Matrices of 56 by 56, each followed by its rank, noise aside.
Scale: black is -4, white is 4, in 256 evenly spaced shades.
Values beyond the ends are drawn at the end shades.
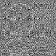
eight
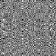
six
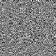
eight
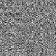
eight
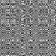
three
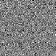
eight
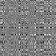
three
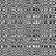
two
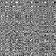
six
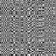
three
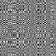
two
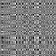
two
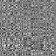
four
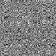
eight
